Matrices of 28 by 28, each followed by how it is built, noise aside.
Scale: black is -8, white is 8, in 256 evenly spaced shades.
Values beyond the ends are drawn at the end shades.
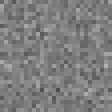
noise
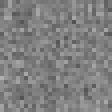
blocks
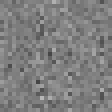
uneven columns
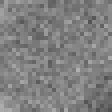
smooth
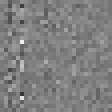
uneven columns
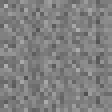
repeating rows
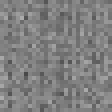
blocks
